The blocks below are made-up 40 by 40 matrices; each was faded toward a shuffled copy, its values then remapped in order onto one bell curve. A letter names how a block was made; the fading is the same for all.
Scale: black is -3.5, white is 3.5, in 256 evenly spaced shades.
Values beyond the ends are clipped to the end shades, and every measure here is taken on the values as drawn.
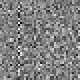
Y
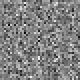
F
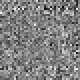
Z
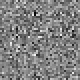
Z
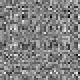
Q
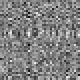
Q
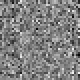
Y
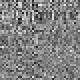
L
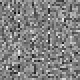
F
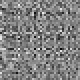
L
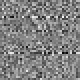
L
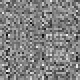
Y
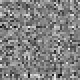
Z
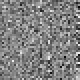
F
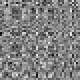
Q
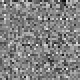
Z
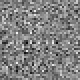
Y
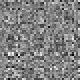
Q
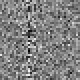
F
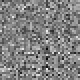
Y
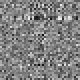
L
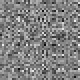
L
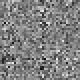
Z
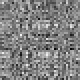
Q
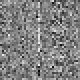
F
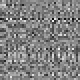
L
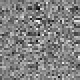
Y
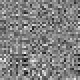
Q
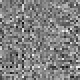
Y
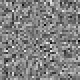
Y
